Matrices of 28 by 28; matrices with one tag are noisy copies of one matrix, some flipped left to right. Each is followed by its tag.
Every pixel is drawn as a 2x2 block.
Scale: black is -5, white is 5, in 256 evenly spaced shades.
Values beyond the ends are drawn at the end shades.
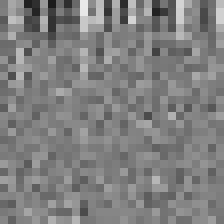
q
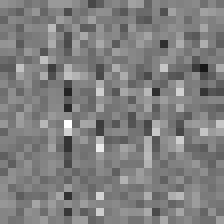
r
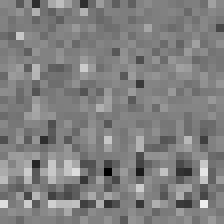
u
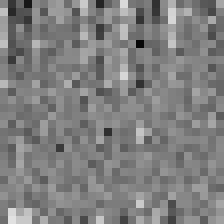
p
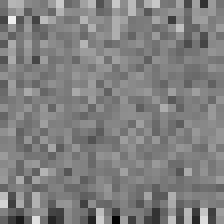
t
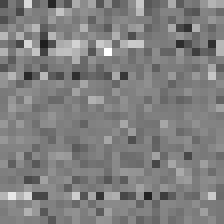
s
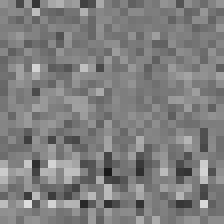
u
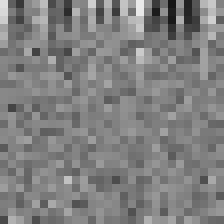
q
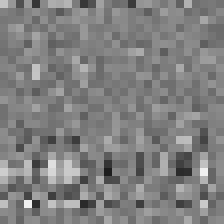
u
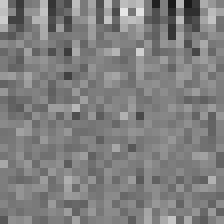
q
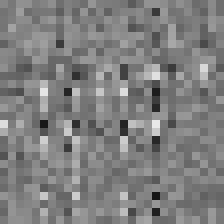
r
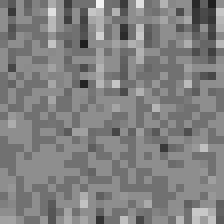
p
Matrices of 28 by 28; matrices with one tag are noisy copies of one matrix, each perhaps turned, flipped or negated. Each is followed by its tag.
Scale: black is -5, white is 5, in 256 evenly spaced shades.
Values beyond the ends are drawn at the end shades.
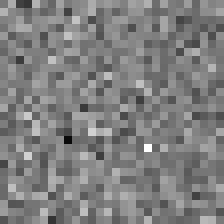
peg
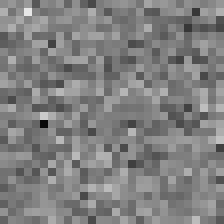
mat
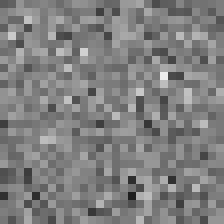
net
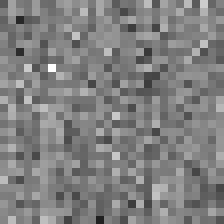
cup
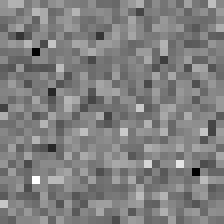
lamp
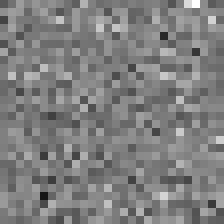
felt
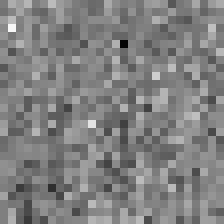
mat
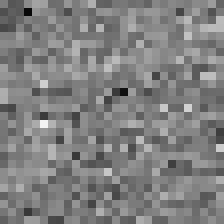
mat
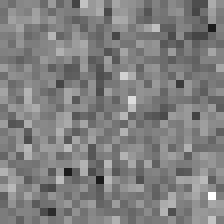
mat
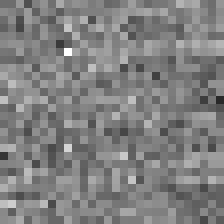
cup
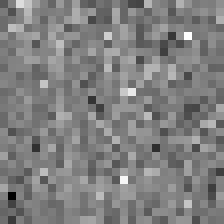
mat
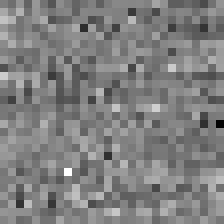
cup
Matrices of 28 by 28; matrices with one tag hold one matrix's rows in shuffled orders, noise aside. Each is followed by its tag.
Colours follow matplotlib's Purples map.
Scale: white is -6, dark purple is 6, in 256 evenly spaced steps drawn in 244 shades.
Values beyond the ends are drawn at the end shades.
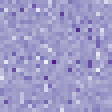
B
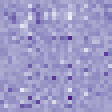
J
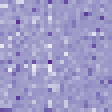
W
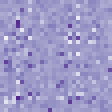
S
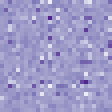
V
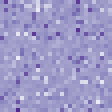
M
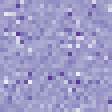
S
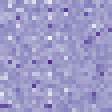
W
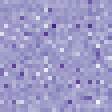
B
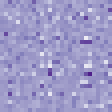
V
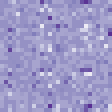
V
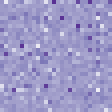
B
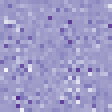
S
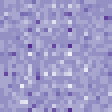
J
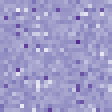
M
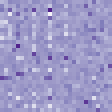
W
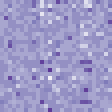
V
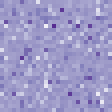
B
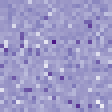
B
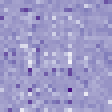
J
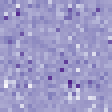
S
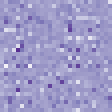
S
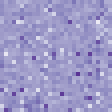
B
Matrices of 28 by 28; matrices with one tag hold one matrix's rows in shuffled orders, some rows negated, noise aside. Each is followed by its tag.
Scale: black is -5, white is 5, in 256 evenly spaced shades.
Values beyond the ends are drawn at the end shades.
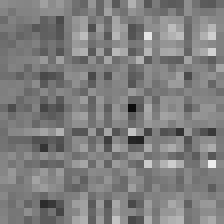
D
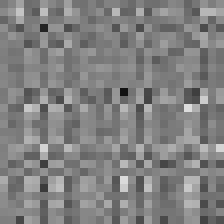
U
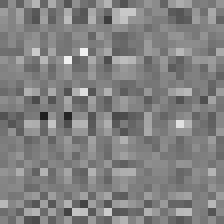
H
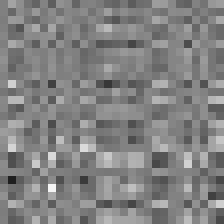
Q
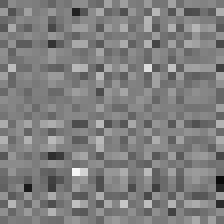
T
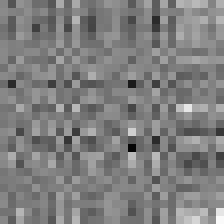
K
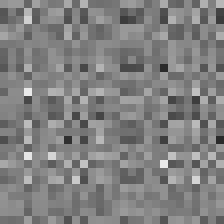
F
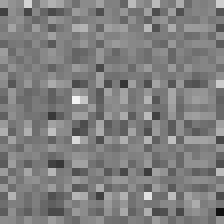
T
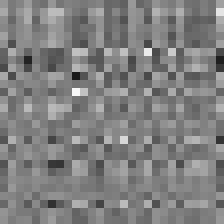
T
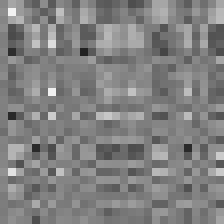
Q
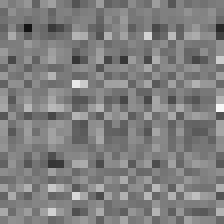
T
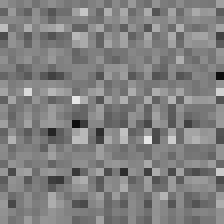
T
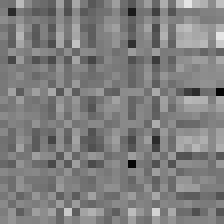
K
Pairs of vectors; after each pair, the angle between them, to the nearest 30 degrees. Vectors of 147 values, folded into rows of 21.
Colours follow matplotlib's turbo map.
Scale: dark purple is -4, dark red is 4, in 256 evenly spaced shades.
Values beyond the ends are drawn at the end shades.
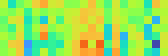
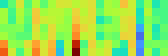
90 degrees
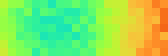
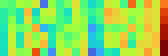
60 degrees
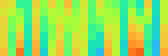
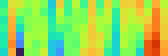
120 degrees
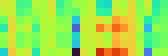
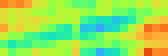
120 degrees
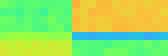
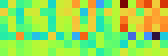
60 degrees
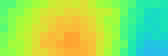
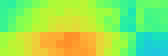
30 degrees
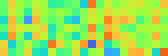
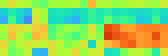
60 degrees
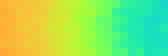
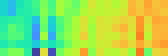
150 degrees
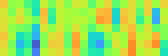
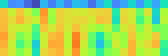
60 degrees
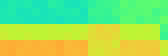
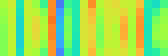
90 degrees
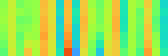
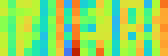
150 degrees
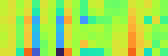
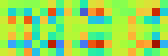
60 degrees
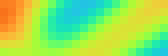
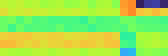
90 degrees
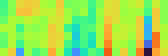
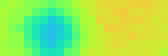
90 degrees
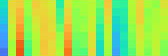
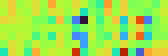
90 degrees
